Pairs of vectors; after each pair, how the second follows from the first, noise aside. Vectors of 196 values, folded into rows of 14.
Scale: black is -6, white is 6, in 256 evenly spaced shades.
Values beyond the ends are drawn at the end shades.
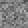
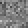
wrapped around, negated.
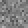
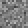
wrapped around, negated.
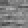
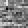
negated, scaled up.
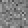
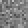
negated.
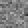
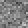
wrapped around, negated.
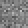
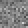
shuffled.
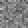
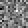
negated, scaled up.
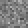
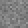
shrunk.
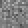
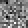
reversed, scaled up.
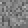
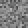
shuffled.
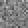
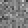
sign-scrambled.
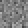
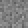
shrunk.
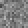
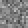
wrapped around, negated.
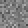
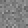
shrunk.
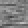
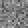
shuffled.
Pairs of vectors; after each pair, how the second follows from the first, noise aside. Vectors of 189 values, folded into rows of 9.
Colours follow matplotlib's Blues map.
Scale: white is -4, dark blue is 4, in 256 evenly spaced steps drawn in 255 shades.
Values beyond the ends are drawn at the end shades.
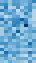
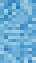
wrapped around, shrunk.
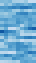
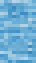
wrapped around, shrunk.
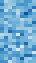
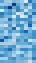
reversed.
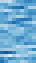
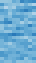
wrapped around, shrunk.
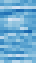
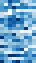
negated, scaled up.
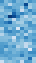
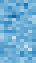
shrunk.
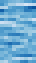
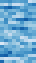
reversed.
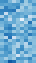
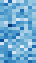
wrapped around.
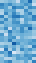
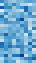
reversed.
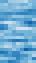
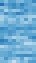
wrapped around, shrunk.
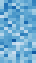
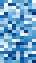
negated, scaled up.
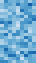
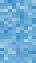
reversed, negated, shrunk.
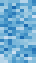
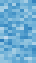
shrunk.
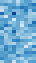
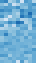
reversed, partly zeroed.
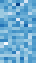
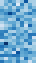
negated.
